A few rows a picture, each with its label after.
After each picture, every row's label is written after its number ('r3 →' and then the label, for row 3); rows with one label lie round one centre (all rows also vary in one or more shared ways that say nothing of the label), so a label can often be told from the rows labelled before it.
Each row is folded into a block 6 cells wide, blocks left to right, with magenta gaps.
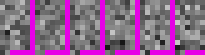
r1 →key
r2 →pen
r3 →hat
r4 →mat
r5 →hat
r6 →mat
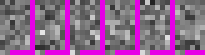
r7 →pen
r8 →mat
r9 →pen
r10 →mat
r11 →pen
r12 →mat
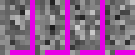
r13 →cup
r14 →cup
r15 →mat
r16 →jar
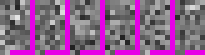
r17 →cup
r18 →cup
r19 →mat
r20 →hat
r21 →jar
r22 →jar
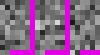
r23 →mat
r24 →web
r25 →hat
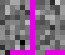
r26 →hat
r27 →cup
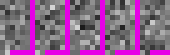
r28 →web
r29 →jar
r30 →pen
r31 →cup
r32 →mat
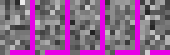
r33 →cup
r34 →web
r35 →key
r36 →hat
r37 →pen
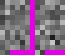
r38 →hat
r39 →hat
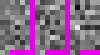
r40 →cup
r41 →jar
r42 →mat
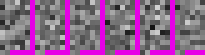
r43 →hat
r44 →web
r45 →cup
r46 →key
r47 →key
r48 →web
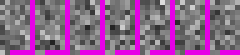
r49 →pen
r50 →mat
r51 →cup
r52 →web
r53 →cup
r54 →key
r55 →jar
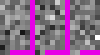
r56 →key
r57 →cup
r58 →pen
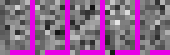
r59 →jar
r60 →key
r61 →hat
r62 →key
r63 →cup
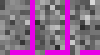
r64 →hat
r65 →key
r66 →cup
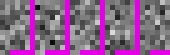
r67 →hat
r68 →web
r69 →hat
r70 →mat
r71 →cup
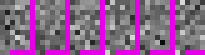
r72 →jar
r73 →key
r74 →hat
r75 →pen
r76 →hat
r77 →pen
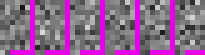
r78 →hat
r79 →mat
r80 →web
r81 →cup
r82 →key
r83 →cup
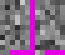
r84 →cup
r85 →mat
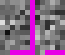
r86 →web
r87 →hat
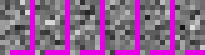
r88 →cup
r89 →web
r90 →pen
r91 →key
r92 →cup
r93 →web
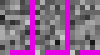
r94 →hat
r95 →pen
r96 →hat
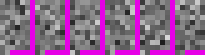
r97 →cup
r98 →key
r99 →hat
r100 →cup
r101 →pen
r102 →key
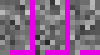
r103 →cup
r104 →cup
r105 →web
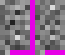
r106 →jar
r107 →jar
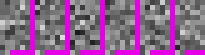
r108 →web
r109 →pen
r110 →web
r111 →hat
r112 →cup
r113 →mat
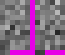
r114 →key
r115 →key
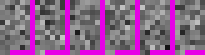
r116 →key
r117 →pen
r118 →hat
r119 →jar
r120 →key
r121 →web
